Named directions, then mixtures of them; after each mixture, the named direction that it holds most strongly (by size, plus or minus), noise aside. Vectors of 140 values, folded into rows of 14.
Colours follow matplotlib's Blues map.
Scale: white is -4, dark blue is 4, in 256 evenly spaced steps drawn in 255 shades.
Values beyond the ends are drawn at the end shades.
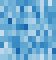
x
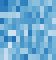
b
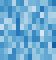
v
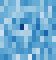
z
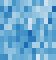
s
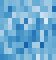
s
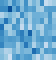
s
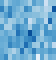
s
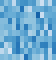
x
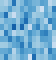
v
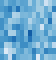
s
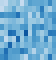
b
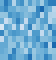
v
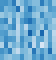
x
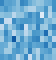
z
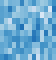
z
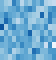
v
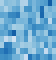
b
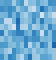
v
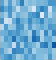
v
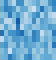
v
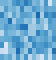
x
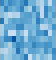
b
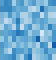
v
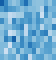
b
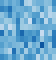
v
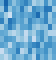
s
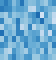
v
